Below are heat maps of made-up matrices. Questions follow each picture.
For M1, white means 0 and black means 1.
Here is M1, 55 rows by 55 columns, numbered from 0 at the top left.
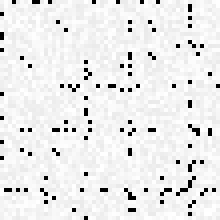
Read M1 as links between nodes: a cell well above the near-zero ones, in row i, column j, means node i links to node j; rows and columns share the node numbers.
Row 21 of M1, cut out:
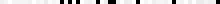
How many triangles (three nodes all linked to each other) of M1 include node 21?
0
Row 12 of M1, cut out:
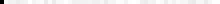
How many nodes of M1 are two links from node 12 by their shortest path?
7
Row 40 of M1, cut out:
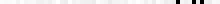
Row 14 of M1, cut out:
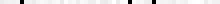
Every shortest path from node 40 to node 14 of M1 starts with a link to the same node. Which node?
node 48
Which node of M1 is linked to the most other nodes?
node 47
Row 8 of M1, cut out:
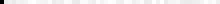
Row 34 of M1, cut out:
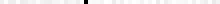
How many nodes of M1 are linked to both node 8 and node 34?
0
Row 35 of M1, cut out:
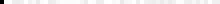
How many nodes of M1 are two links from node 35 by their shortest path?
7
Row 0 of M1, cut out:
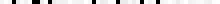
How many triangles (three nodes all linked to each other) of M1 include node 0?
0
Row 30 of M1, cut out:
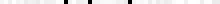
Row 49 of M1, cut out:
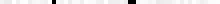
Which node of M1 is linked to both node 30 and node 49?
node 32
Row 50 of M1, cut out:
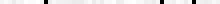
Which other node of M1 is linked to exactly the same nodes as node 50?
node 44
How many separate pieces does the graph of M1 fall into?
4
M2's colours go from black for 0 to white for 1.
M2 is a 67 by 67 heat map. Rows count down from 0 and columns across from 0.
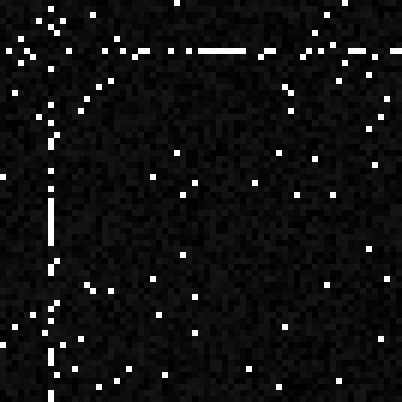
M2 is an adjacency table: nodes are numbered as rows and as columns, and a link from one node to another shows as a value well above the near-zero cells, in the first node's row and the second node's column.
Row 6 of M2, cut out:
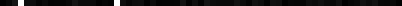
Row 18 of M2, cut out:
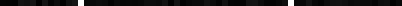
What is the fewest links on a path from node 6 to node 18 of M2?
5
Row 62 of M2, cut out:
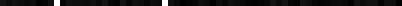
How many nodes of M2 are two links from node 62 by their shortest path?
4
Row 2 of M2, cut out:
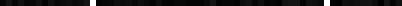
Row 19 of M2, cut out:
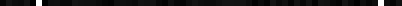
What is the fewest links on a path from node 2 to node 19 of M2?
7
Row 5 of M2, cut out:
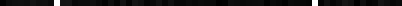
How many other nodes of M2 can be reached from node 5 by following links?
8
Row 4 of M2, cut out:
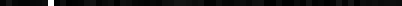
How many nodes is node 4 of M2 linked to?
1
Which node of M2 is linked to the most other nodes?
node 8
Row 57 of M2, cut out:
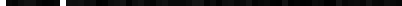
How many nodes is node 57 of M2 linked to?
2
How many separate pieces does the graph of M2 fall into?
5
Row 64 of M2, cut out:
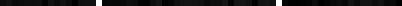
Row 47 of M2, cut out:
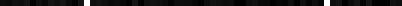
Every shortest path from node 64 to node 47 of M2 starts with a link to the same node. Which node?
node 16
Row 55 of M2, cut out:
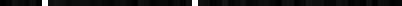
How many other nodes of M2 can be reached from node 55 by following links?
5
